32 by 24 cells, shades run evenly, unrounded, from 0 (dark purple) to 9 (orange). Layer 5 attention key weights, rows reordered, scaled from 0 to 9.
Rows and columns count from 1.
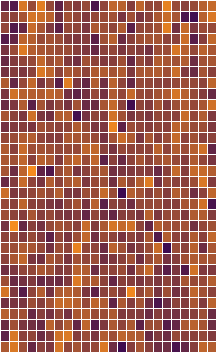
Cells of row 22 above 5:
5
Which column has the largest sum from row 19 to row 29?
9
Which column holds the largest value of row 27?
15
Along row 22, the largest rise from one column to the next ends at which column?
19
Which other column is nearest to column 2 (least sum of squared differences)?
7
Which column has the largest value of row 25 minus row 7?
22
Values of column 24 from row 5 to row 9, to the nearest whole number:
5 5 4 6 2
